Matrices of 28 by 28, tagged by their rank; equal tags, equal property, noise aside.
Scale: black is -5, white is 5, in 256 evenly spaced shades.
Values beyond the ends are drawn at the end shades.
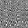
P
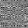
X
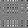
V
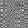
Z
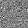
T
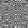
X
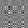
V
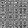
P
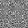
T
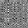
X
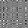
Z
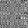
X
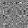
P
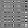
V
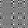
V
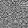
T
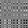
V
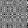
Z
